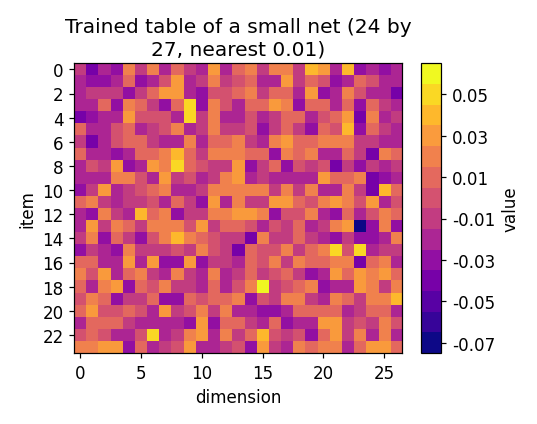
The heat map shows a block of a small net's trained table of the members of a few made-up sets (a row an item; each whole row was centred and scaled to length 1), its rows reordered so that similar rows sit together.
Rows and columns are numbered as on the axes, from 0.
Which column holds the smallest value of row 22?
19
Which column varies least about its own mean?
18
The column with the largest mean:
22
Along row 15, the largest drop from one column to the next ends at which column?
24
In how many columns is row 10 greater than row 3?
16
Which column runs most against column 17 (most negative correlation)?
3
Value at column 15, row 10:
0.02
